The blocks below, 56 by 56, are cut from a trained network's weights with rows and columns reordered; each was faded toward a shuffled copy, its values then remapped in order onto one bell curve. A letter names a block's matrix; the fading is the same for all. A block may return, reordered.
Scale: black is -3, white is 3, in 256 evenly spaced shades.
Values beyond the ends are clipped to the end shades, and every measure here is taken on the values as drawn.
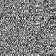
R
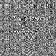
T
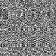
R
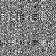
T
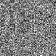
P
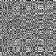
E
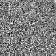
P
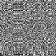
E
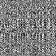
T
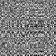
E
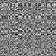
E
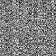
T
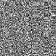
R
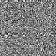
P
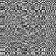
E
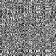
T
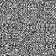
R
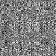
T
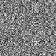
R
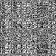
T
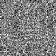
P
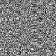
R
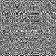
E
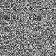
P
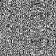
R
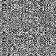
T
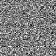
R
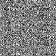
T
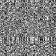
T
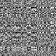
E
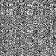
T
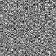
R
